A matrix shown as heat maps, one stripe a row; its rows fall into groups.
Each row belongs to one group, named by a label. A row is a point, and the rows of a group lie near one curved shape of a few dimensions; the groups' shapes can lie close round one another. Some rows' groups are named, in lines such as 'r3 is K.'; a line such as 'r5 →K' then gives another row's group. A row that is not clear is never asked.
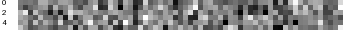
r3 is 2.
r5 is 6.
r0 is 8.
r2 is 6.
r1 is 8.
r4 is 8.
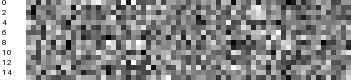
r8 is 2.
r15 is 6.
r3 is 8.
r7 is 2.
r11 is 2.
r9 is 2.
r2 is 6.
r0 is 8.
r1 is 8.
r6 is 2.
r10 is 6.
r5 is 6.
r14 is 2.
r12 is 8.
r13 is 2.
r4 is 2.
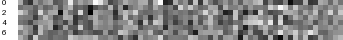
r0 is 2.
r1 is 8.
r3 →2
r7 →6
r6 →2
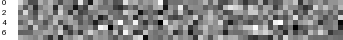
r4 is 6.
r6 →8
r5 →8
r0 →6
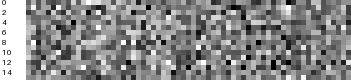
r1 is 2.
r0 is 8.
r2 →6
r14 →6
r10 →2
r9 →6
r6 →2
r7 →2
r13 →6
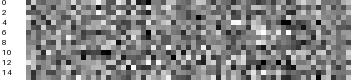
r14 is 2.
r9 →6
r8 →8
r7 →8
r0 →8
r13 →8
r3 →2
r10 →2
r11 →6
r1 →8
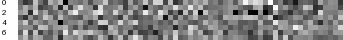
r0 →2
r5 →8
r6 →8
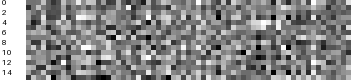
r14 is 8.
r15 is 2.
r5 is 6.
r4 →2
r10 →6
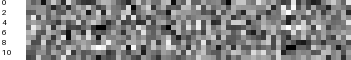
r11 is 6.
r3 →8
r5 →2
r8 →2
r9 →8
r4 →6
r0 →6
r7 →6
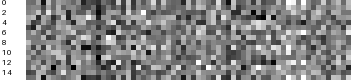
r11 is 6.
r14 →6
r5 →6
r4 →8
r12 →8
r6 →8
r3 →6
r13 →2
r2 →6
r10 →2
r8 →2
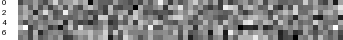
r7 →8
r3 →8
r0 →6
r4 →8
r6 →8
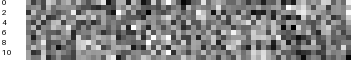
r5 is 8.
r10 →2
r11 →8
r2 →8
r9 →6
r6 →2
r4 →6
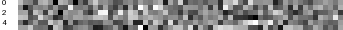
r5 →2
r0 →6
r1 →8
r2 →2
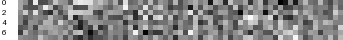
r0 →8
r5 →8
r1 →2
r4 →6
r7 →8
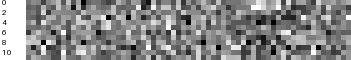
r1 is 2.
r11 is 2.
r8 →2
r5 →2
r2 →8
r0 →2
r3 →8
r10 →6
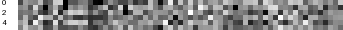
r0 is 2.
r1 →2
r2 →8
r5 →2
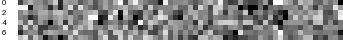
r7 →2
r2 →8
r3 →8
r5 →8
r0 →6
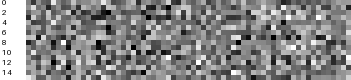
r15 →6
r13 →2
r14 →6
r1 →8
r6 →8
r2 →2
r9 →8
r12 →6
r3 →2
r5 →2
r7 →6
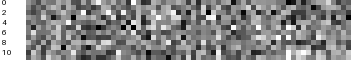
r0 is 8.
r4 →8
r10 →8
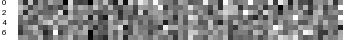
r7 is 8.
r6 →6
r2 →2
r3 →8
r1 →6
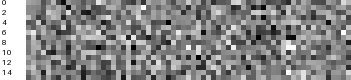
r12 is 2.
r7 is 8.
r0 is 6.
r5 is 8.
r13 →2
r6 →6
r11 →6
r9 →8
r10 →8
